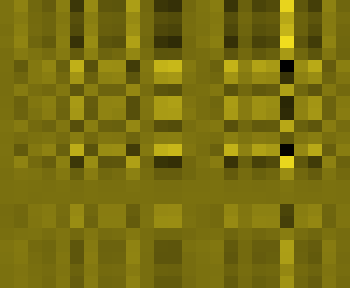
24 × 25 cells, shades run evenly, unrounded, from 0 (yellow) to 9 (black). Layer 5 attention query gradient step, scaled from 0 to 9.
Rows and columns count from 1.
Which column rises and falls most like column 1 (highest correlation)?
15
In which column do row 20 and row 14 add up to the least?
21
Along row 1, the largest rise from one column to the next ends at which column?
22
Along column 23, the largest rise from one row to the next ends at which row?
14
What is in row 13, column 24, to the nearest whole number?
5
